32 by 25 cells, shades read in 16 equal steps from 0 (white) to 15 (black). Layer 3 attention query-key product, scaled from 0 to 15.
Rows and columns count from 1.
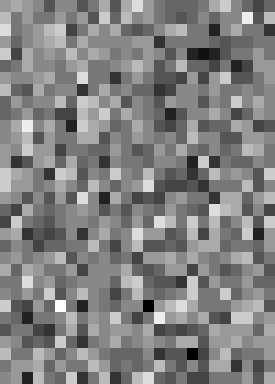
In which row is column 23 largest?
6
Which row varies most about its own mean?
26
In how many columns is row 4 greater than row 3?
12
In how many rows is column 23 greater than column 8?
12
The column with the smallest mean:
1
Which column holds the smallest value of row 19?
15
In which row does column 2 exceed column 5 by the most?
14
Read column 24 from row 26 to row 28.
4 7 9
